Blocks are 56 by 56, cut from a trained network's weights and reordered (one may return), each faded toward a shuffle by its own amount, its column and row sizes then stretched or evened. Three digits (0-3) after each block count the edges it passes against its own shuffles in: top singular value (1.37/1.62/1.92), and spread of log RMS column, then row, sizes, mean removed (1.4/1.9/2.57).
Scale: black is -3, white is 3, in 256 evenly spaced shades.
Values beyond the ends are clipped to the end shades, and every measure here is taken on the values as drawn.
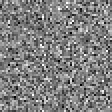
1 1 0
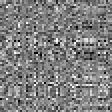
3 3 2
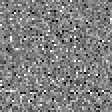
0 0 1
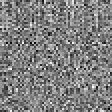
2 0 1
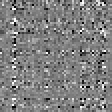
2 3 3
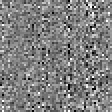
0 3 1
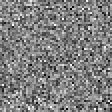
1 0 1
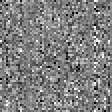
0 3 0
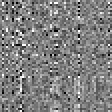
3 3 1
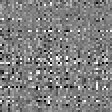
2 3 3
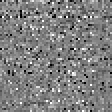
1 1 2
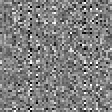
3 3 1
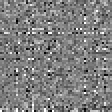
1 2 3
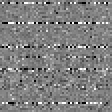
3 0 3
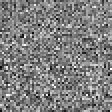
2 0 1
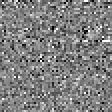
1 1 2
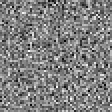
2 0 0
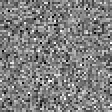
0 0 0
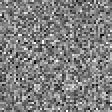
1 0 1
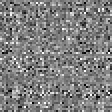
1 1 3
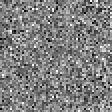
0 1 1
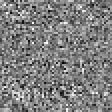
1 1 2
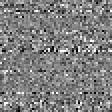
1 1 3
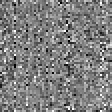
0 3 1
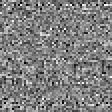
1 0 2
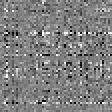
2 3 3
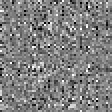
2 3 2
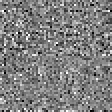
1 0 2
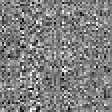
2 3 1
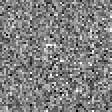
0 2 0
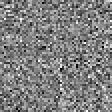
2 1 0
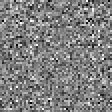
0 2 2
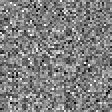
2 0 0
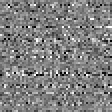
1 0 3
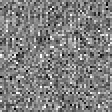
2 1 1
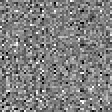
2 2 0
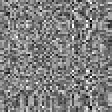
3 2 0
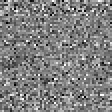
0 0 3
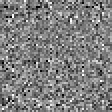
0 2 2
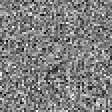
0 0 0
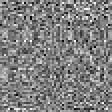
3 1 1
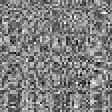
3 0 1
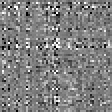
2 3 3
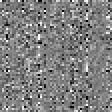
1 3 2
